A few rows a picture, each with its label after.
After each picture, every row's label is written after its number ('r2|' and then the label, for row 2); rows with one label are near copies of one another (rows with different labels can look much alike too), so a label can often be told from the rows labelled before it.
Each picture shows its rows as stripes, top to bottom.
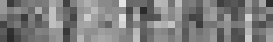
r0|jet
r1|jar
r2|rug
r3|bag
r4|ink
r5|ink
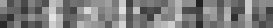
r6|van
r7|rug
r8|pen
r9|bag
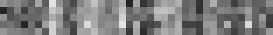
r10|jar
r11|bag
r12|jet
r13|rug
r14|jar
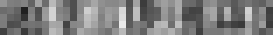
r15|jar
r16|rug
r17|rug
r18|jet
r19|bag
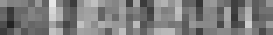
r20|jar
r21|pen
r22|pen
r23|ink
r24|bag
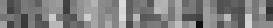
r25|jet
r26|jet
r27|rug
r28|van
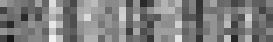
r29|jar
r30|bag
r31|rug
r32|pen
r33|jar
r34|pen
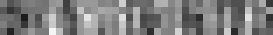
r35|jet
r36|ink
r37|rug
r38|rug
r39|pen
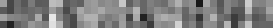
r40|van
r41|ink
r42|jar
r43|pen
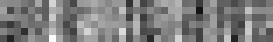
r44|jar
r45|van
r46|jar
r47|ink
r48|rug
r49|pen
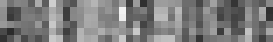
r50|jar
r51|jet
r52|jet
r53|jar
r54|ink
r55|bag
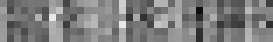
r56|jet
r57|van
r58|jar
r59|jet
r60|van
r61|van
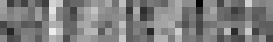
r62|van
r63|jar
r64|jar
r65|bag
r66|pen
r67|jet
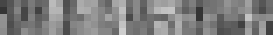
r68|bag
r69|bag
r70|van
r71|jet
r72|jet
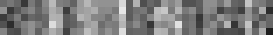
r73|rug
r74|jet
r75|bag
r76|pen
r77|jet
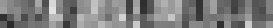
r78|jar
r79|jar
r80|bag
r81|ink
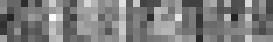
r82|rug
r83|jet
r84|pen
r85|bag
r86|bag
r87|van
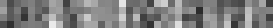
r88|jet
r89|van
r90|rug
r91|pen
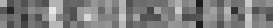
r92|van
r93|pen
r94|rug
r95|van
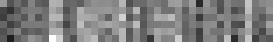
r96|van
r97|ink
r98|bag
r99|ink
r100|bag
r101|pen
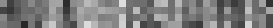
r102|jet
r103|ink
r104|jet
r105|rug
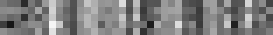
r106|rug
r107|jar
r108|rug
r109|pen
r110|jar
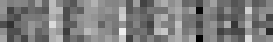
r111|jar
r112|van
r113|jet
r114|pen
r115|jet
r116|van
